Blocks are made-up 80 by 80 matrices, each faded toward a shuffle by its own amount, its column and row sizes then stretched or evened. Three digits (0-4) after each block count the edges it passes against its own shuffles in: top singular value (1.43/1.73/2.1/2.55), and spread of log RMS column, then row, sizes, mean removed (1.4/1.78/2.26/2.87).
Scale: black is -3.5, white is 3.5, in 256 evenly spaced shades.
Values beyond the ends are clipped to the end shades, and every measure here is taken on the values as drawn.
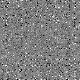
0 2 2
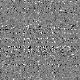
1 2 4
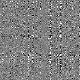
3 4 3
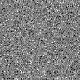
3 0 0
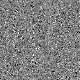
0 2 0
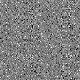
3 2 0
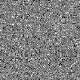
2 1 1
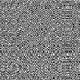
4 1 1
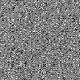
3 1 0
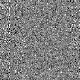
2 3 0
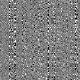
3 4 1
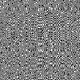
4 2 1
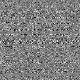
2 1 4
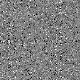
1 2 0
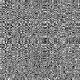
4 2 3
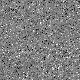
0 0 0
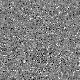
1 0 1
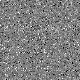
0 0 2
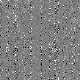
0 4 1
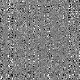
2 4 2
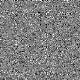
1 1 2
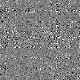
1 2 4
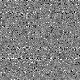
2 0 3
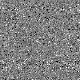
0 1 2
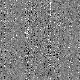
0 4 0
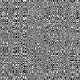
4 4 2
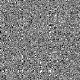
2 2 1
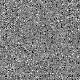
1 2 0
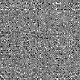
3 2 2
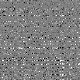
2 1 4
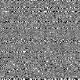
3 0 4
